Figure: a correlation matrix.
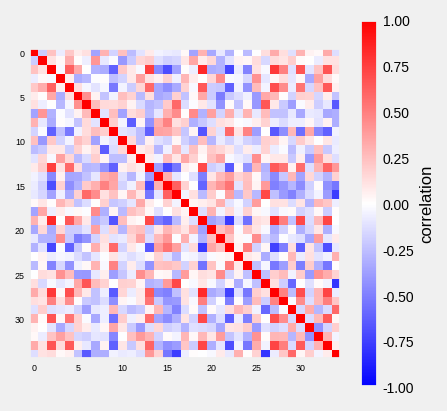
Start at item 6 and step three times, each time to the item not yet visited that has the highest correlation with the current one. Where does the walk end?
15
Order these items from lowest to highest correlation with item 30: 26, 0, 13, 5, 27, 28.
26, 5, 0, 28, 13, 27
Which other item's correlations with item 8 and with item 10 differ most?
11
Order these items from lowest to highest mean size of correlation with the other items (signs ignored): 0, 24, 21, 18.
18, 0, 21, 24
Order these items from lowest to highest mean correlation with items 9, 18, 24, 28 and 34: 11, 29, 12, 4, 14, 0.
0, 4, 12, 11, 14, 29
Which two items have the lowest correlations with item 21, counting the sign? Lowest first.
5, 6
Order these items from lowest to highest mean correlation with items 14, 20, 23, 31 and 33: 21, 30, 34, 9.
30, 21, 9, 34
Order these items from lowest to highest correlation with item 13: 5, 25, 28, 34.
5, 25, 34, 28
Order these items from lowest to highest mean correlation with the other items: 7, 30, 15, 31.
31, 15, 7, 30
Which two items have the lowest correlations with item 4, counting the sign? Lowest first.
22, 9
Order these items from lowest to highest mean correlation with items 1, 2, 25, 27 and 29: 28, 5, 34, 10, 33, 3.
10, 5, 3, 34, 28, 33
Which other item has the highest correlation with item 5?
6
